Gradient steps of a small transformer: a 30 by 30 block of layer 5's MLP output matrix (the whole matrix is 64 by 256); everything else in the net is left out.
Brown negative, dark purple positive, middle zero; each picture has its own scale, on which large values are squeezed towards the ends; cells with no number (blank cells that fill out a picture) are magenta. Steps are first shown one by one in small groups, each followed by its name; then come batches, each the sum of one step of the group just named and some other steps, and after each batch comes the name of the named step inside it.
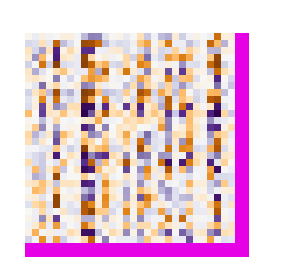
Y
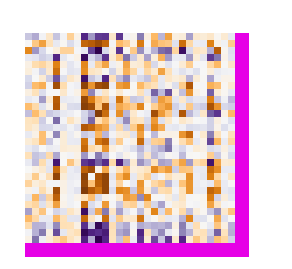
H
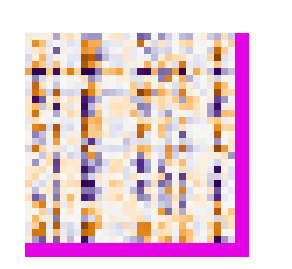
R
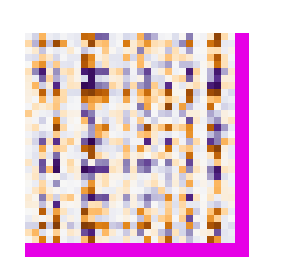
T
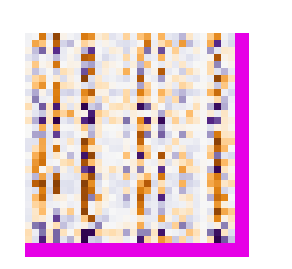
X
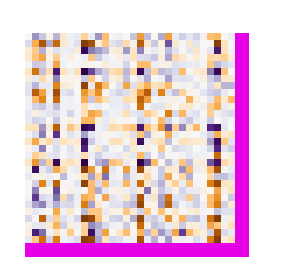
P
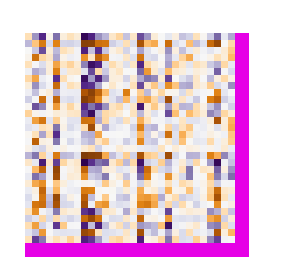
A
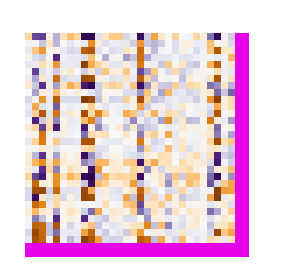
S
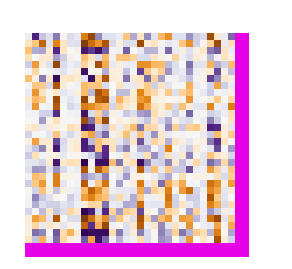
P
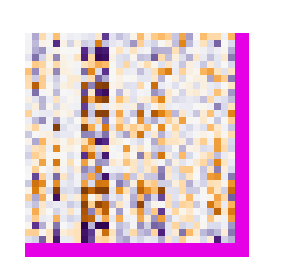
X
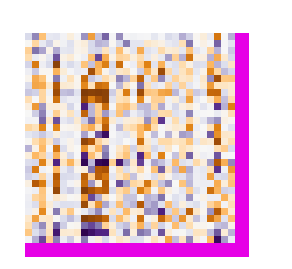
X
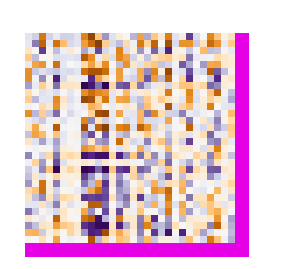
T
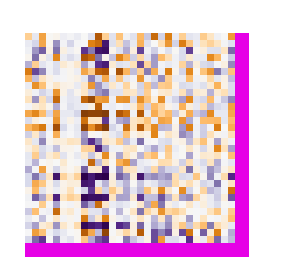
R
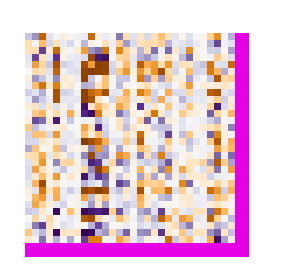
X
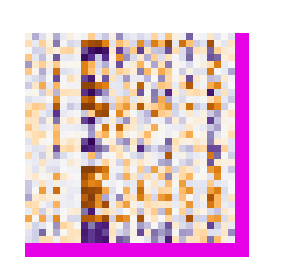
H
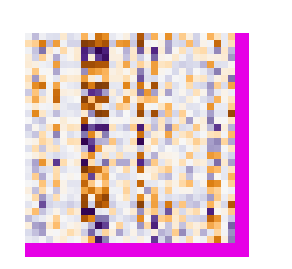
P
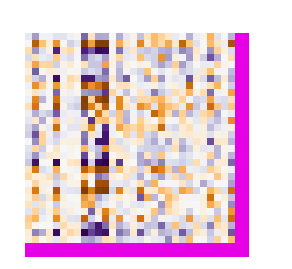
H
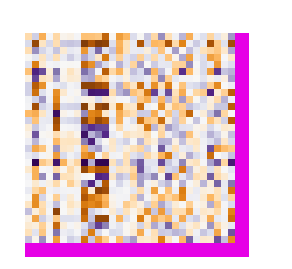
R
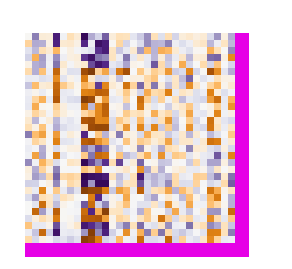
S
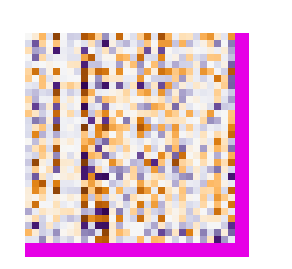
X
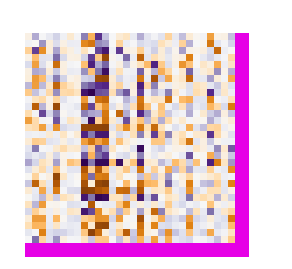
H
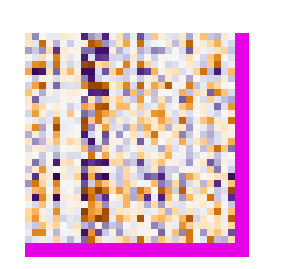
R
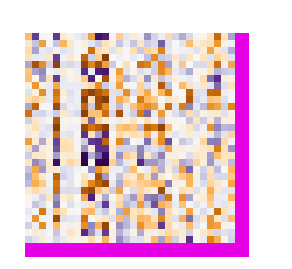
T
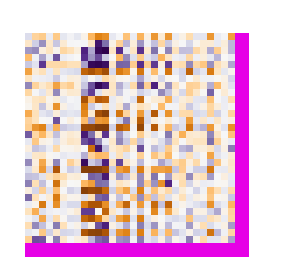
H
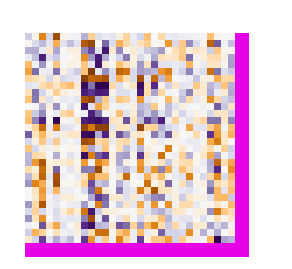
X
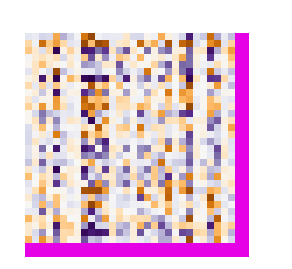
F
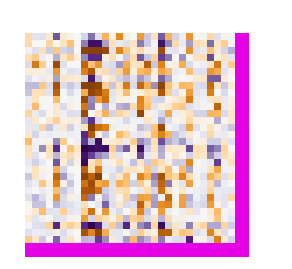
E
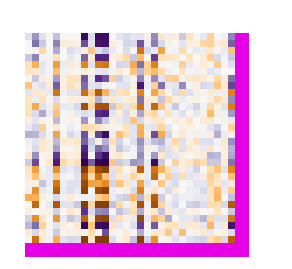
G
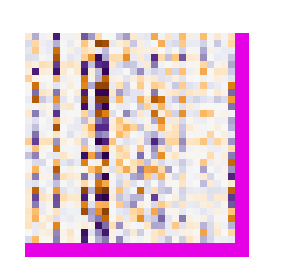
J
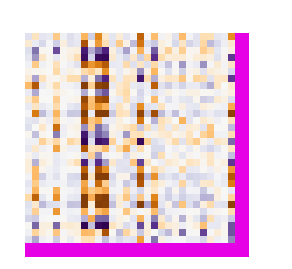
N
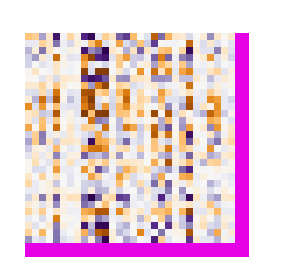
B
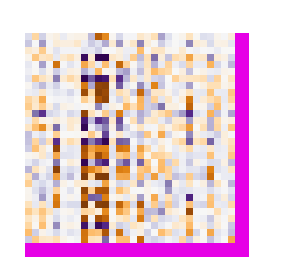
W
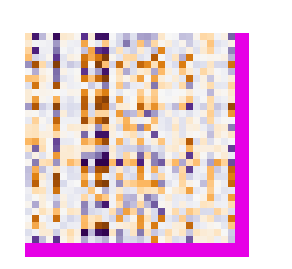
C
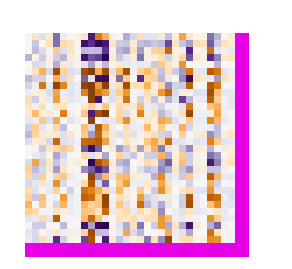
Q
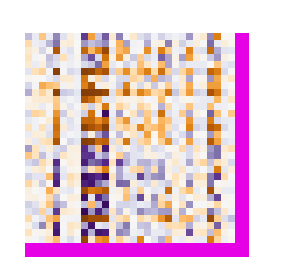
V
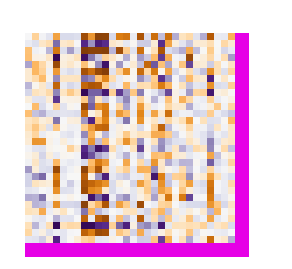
E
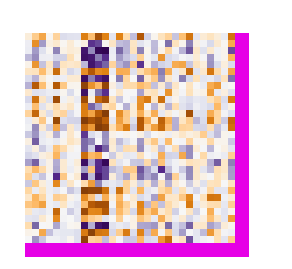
Q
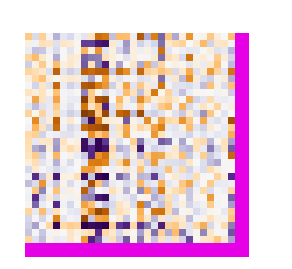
E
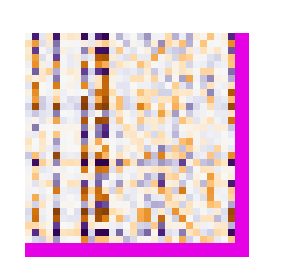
C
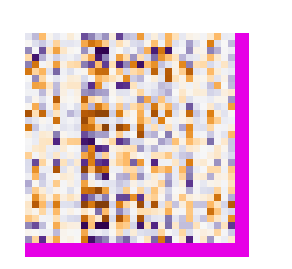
G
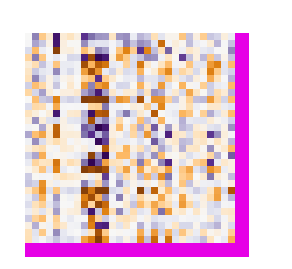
J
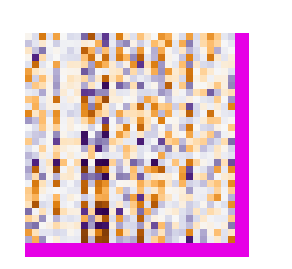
G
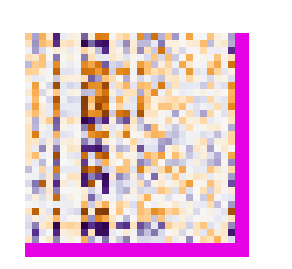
E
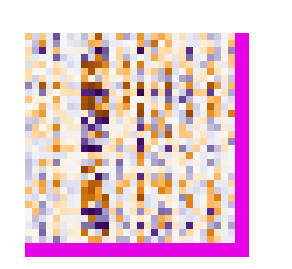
Q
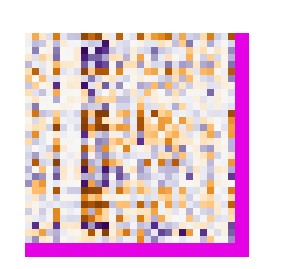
N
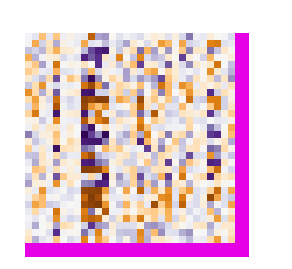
F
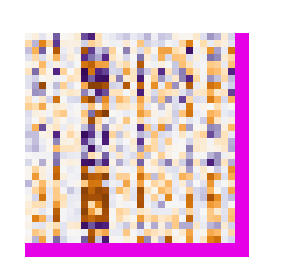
Q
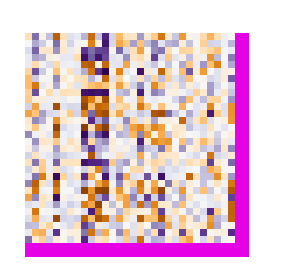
N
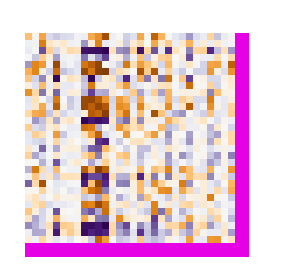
F
